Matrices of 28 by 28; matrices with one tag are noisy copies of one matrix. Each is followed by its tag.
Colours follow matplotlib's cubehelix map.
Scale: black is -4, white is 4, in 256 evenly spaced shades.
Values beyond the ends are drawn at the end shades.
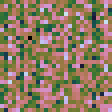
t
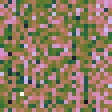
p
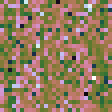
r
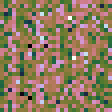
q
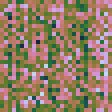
p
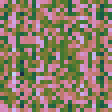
q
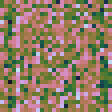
r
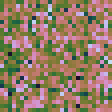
p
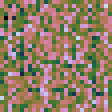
t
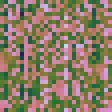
t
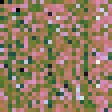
p
